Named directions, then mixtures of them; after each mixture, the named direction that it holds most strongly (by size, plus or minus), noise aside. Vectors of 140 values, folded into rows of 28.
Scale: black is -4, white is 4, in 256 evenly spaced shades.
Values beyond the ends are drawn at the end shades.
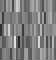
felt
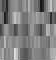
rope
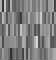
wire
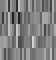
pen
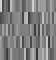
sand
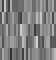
wire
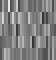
pen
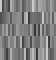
sand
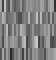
wire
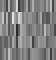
pen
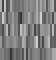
wire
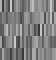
wire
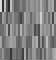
wire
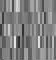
felt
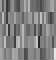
felt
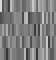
sand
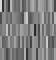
sand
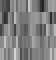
rope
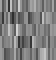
pen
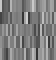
sand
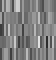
felt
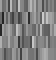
pen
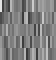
sand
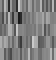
pen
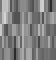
rope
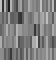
wire
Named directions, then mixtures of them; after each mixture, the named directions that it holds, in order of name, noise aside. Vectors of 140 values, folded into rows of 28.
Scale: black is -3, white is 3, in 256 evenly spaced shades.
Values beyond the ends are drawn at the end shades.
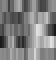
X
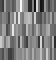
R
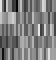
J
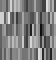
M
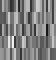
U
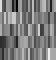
J.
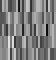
U.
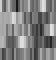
J, X.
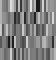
R, U.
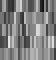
R, U, X.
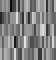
M, U.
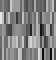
M.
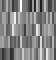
J, R.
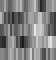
X.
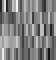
J.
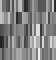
J, M, X.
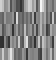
M, R.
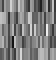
R, U.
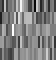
R.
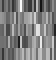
J, R, X.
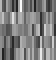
J, R.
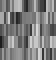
M, X.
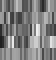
M, U, X.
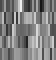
M, R, X.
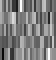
J, R.
